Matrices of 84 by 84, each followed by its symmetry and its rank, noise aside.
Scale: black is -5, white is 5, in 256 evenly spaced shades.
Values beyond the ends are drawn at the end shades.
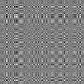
symmetric, rank one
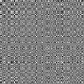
symmetric, rank two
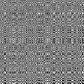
no symmetry, rank two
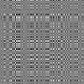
no symmetry, rank one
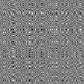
antisymmetric, rank two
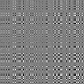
symmetric, rank one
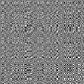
symmetric, rank three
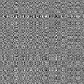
no symmetry, rank three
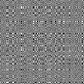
no symmetry, rank two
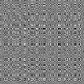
no symmetry, rank two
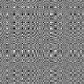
symmetric, rank two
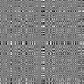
antisymmetric, rank two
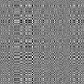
no symmetry, rank one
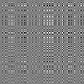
no symmetry, rank one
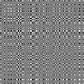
symmetric, rank one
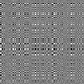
no symmetry, rank one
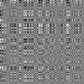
antisymmetric, rank two
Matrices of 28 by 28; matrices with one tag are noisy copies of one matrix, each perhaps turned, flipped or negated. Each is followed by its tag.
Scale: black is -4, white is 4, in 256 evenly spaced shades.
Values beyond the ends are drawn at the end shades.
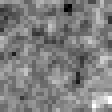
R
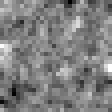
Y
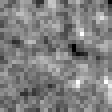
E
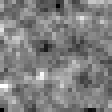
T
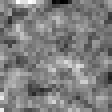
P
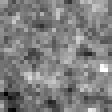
R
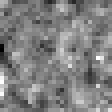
P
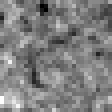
R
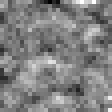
P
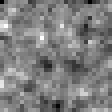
T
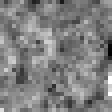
P
